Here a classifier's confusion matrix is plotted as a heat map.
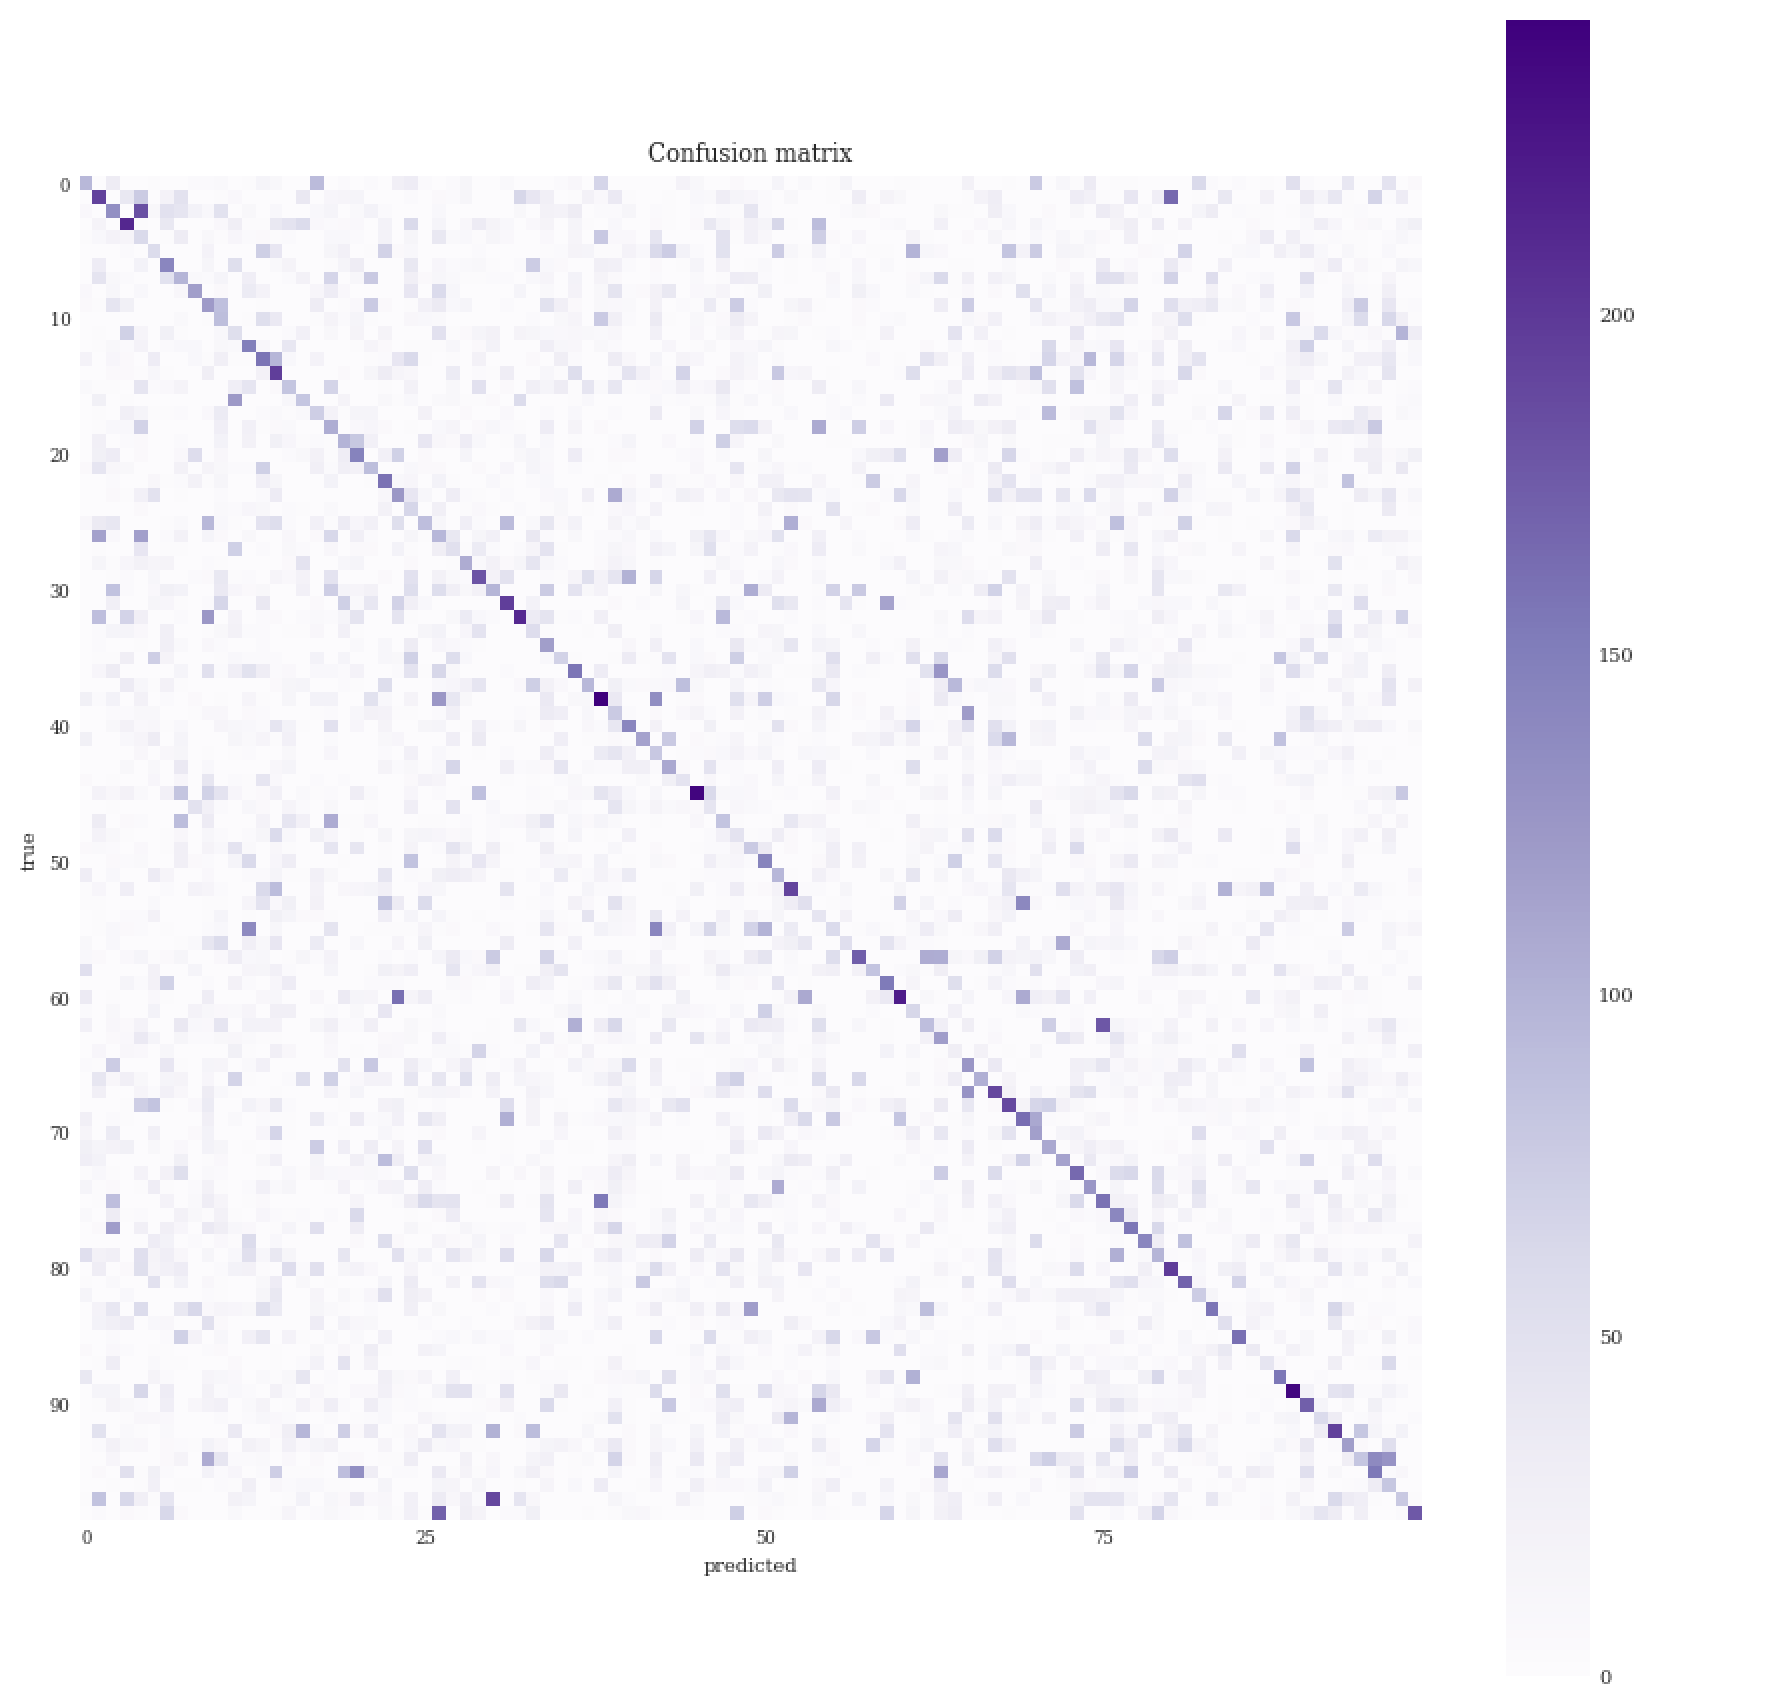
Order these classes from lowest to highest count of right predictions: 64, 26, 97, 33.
64, 33, 97, 26
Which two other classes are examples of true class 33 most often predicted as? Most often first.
92, 29
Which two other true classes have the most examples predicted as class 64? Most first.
37, 50
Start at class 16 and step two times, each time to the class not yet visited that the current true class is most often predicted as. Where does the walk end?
97
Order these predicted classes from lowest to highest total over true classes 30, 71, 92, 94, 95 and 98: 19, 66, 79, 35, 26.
35, 66, 79, 19, 26
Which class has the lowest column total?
56
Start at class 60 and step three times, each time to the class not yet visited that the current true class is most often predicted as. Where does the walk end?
65
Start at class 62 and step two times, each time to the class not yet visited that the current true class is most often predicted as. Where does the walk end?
38
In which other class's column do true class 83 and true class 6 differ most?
49
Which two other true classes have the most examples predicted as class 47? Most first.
32, 19
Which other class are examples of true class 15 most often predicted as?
73
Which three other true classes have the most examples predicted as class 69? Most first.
53, 60, 72
